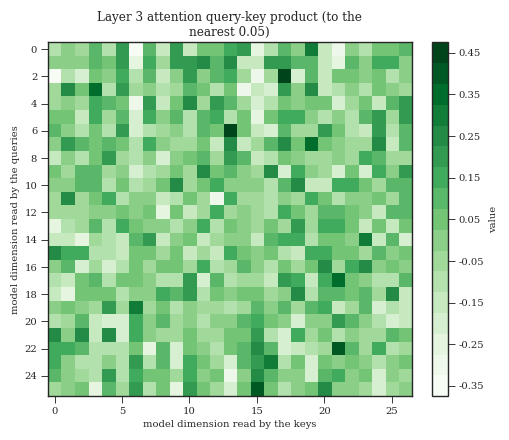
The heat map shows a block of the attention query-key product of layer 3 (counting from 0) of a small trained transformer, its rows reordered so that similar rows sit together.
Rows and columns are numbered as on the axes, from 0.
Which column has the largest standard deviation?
15
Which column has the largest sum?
17
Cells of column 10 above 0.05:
9
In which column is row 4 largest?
10
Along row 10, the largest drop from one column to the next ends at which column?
19
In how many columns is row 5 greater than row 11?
16
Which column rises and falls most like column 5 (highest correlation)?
3
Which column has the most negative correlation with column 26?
6
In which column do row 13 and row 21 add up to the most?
18
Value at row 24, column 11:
0
